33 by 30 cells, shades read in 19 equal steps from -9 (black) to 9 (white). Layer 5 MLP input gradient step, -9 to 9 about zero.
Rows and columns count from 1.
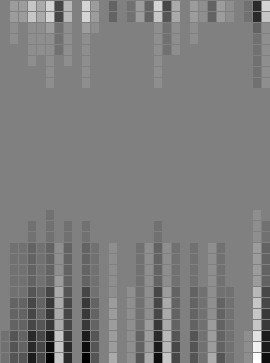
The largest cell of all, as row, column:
33, 29
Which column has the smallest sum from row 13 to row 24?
6
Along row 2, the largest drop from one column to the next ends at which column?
7
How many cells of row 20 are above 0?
1
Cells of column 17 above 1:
4
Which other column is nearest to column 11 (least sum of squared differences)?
2
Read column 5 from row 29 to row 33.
-2 -3 -4 -4 -4
